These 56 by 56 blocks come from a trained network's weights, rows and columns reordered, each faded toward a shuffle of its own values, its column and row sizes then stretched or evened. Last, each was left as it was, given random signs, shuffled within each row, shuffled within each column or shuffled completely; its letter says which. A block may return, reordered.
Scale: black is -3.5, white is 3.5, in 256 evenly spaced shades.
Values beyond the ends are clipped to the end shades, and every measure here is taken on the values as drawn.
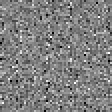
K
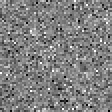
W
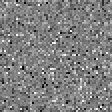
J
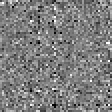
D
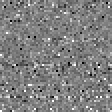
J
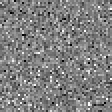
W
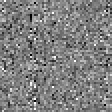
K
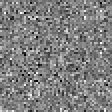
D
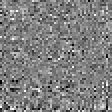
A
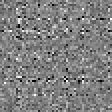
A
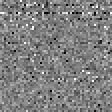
J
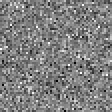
W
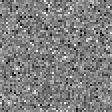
W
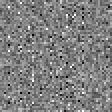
K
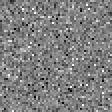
W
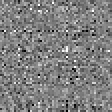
A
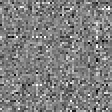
D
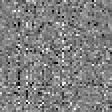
A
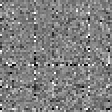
D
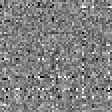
D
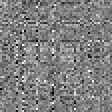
A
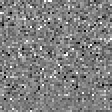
J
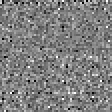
J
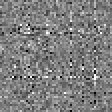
D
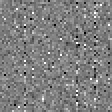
K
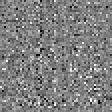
A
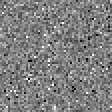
W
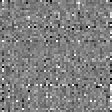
A
